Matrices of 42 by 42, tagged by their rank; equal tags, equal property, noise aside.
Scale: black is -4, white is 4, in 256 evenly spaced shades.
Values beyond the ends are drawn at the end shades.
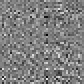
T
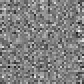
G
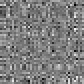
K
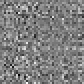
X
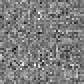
G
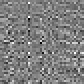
T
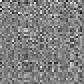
K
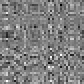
K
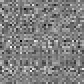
T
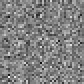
G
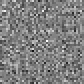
G
